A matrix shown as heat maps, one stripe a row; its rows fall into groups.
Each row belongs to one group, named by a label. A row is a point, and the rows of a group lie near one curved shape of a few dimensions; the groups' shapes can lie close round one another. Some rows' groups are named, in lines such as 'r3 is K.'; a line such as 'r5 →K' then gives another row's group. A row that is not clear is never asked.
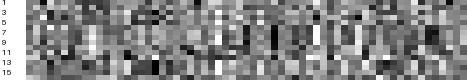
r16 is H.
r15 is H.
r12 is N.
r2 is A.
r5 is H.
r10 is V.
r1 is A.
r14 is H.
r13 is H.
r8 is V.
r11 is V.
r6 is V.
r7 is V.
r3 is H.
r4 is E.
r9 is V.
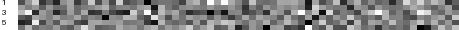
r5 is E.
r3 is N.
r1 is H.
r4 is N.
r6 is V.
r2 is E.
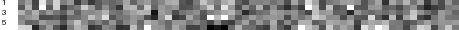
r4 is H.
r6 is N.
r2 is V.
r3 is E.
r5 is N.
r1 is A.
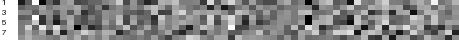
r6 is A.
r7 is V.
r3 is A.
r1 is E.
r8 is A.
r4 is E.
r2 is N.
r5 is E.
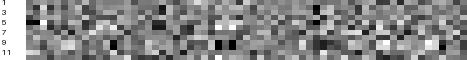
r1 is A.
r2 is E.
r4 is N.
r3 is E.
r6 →H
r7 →V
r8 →A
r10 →N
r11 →E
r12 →H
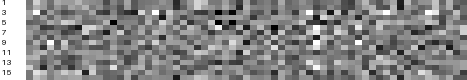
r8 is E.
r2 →A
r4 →E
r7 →N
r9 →V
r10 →A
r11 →A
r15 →A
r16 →A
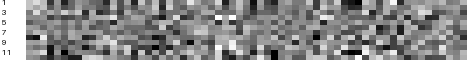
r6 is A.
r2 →E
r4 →H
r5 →N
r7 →A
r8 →E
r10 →H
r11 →E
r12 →V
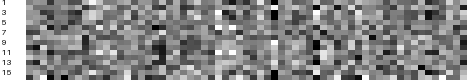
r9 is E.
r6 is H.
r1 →V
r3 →V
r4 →V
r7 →N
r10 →E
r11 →H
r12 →E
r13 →E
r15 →V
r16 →E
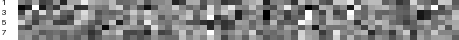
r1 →V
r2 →E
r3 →V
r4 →V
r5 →N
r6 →N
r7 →H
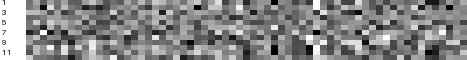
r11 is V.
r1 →V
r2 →A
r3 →E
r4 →N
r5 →A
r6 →A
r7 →E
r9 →V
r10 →V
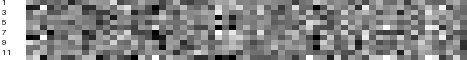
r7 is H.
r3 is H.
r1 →H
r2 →E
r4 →N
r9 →E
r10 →E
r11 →A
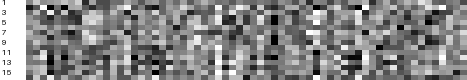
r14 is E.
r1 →A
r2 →E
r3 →V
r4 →V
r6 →A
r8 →V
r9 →V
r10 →H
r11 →E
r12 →E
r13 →H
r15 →H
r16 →V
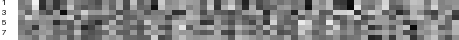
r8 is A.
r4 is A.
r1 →E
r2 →E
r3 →V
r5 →N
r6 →A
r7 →N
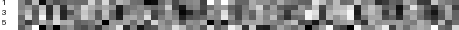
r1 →H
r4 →V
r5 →N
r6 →E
